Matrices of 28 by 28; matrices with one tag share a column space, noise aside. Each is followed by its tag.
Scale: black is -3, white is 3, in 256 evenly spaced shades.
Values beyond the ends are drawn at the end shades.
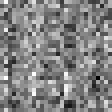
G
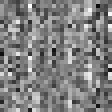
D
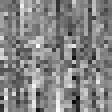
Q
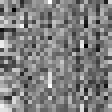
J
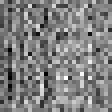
G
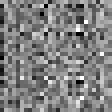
G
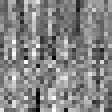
Q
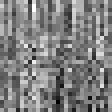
Q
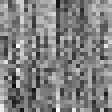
Q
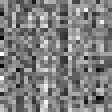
J
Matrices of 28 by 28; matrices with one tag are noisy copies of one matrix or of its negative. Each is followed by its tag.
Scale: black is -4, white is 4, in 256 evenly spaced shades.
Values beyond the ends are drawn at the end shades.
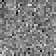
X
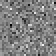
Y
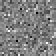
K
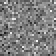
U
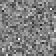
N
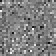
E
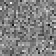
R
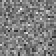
K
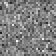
R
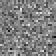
K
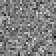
K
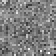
X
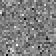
E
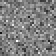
R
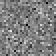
N
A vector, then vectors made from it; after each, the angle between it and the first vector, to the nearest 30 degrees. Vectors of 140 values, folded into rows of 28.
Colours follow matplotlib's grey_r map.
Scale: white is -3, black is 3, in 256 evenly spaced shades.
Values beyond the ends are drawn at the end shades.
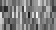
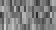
120 degrees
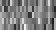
60 degrees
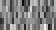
120 degrees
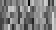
90 degrees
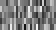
120 degrees
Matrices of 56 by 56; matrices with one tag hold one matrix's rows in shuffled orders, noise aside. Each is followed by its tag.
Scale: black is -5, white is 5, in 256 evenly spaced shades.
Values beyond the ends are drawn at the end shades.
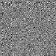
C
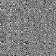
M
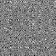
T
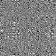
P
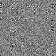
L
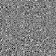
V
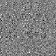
V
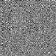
C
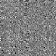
M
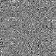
P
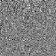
V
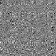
L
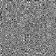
V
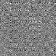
T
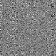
L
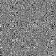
L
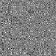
C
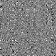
L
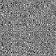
C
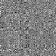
M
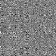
M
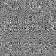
T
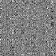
L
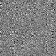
L
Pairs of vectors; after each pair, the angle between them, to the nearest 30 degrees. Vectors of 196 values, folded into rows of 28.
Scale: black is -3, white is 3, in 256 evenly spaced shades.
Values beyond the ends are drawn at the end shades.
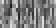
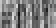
60 degrees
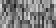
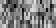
30 degrees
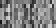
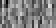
60 degrees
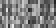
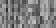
150 degrees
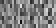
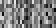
120 degrees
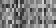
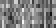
120 degrees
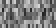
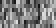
150 degrees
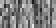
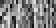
150 degrees
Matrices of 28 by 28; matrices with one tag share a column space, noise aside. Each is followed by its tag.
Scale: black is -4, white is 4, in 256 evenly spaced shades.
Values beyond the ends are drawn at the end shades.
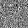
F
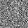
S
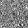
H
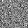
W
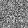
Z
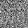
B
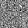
F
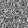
Z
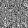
W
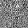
F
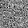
F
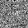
H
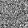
H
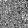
H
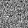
B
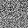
F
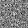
H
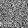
W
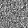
F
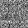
H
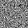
F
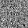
W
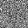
B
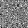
W
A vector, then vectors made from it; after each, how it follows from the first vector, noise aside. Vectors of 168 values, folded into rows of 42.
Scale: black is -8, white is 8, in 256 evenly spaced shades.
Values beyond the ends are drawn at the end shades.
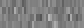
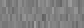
wrapped around, shrunk.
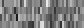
wrapped around, scaled up.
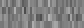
copied.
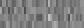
copied.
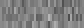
copied.
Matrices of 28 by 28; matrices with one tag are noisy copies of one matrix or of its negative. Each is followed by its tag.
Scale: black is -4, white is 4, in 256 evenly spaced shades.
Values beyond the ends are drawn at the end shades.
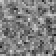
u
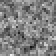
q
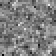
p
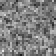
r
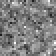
p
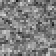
r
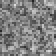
p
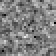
r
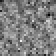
u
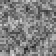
q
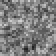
q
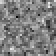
u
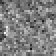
u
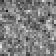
u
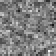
r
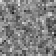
u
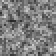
q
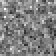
u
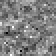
q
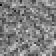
p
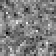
q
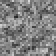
q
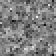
q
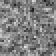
p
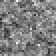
r
